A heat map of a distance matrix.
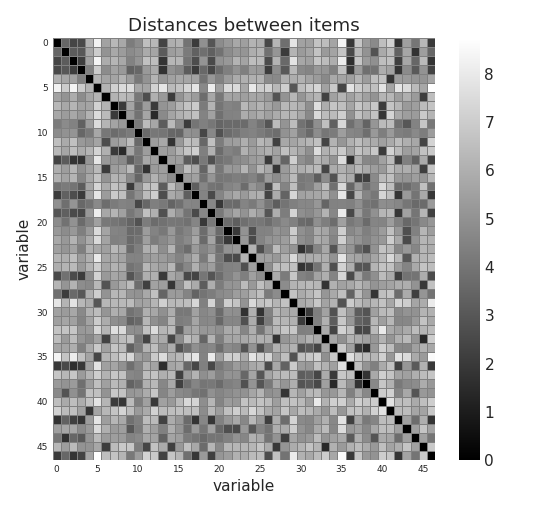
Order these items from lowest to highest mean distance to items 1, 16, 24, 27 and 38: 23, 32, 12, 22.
22, 23, 32, 12
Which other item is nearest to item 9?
16
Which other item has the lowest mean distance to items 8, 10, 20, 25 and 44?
18
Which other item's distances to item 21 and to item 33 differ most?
45
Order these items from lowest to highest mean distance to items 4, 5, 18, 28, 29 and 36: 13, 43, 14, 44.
44, 13, 14, 43
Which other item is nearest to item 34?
38
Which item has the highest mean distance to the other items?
5
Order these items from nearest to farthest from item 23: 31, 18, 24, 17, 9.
31, 9, 18, 17, 24
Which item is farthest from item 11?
46
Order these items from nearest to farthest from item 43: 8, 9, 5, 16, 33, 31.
9, 16, 31, 8, 33, 5
